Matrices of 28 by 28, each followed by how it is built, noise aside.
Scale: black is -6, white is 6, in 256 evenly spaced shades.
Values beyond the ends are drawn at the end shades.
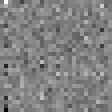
uneven columns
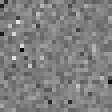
sparse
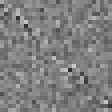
banded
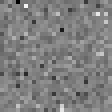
sparse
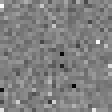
sparse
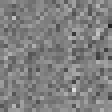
uneven columns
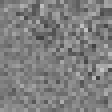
upper triangular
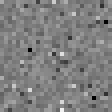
sparse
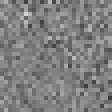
upper triangular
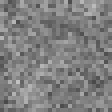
smooth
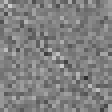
banded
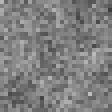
smooth
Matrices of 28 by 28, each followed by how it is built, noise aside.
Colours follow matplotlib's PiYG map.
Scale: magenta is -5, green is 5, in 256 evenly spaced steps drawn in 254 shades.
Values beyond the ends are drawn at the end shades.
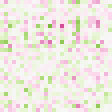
low rank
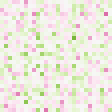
blocks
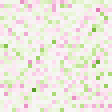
Hankel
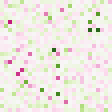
sparse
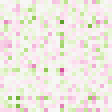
low rank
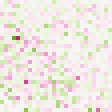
lower triangular
